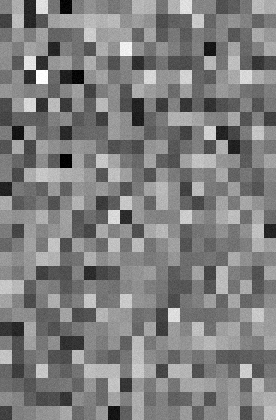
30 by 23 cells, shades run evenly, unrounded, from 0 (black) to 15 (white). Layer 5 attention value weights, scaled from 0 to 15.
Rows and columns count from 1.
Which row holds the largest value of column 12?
27
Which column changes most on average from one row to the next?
6
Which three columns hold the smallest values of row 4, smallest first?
18, 5, 8
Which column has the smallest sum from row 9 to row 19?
2
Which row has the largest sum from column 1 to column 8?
13
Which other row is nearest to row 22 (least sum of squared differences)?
19
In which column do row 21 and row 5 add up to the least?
22
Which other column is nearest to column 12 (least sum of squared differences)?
23
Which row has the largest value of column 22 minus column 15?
10
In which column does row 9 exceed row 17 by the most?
16
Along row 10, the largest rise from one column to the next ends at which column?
3
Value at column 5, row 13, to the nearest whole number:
11
